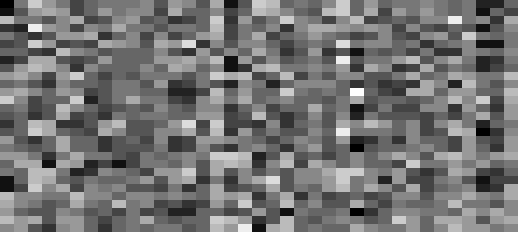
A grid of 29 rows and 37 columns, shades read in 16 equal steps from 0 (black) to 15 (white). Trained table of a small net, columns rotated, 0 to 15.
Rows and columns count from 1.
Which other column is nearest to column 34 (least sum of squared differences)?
37
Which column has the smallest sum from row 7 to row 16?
17
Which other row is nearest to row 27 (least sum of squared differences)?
19
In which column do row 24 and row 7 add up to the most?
5
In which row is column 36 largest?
27
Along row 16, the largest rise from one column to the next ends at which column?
16
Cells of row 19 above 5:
22
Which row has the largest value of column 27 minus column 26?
9
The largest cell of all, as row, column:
12, 26
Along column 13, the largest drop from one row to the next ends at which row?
3
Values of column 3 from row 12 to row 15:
8 4 4 3
